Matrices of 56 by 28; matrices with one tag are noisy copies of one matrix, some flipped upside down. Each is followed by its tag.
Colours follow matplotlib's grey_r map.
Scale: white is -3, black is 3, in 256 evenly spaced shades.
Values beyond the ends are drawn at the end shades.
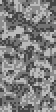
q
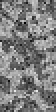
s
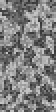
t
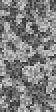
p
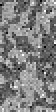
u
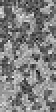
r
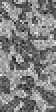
s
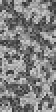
q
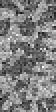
s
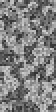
t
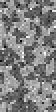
t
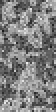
u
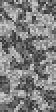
s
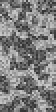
s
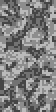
p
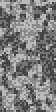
u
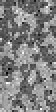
r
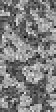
p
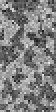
t
